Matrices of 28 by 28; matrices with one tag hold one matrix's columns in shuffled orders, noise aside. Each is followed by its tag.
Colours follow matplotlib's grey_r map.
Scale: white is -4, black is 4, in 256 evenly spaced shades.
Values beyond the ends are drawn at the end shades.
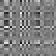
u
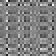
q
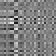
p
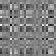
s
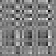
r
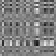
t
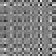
q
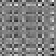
q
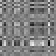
t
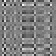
q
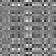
q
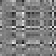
u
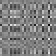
s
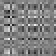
s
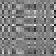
s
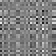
p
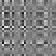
u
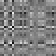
u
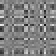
s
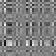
t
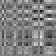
r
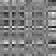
u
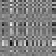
t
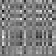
r
